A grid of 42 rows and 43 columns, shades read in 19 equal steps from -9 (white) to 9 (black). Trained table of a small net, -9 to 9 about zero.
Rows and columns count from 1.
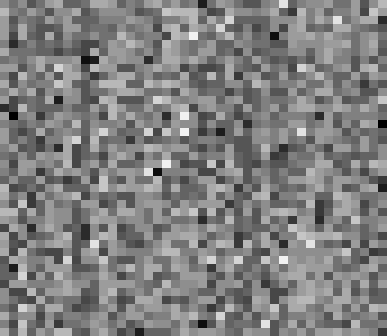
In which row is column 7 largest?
13
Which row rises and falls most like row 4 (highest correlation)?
40
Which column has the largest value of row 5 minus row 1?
31
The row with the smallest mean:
33
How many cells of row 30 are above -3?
31
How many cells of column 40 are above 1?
11
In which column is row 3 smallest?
38
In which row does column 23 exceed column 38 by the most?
3
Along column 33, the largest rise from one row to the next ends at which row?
28
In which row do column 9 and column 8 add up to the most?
23
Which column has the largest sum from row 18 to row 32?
27
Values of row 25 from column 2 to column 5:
1 -1 5 -2
